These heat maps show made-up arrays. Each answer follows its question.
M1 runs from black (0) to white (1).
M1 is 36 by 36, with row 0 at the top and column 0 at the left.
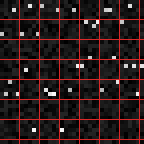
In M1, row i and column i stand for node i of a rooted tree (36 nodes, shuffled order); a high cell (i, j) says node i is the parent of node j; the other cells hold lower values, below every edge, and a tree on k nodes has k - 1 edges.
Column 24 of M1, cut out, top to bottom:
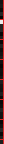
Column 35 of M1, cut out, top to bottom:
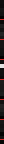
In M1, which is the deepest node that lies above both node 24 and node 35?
16
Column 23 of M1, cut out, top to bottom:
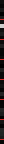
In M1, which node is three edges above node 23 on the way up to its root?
22
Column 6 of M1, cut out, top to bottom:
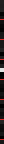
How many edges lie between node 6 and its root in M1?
6
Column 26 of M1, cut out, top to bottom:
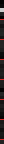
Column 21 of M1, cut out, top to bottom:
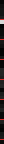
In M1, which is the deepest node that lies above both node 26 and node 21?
2
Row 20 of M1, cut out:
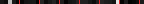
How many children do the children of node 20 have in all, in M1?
5
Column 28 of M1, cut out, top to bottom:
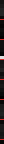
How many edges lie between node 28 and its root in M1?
4
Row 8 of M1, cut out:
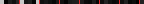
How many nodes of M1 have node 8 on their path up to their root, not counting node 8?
6
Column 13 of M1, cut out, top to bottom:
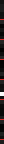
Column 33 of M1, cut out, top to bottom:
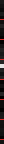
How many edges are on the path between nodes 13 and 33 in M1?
9
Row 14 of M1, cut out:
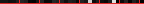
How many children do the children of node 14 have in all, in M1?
3
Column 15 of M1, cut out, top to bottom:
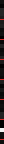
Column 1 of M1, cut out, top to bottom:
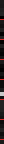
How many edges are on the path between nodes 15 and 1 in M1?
2
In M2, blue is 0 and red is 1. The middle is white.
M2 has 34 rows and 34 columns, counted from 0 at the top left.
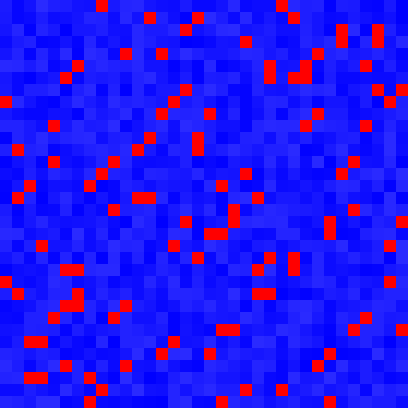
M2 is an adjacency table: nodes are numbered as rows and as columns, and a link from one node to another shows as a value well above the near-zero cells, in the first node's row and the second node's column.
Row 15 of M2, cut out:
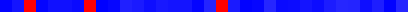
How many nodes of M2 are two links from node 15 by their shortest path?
5
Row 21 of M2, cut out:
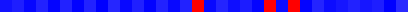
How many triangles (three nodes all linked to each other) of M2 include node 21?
1
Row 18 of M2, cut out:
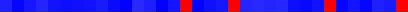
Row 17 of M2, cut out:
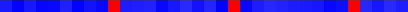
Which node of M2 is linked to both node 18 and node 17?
node 19
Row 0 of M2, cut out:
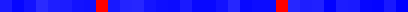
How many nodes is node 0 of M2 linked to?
2
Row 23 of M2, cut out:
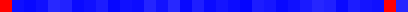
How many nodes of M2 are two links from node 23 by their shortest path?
2
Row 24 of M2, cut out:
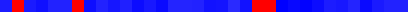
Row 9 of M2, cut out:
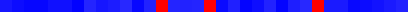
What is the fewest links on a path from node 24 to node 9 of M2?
5
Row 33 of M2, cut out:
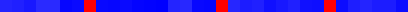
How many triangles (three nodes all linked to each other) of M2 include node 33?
1
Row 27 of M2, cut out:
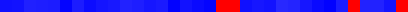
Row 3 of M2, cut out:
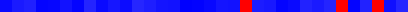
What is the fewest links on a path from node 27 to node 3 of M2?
4
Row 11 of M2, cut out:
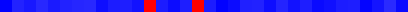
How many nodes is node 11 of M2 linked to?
2
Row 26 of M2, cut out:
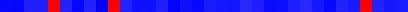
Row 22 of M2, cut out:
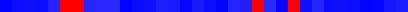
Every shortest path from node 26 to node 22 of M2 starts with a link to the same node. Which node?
node 30
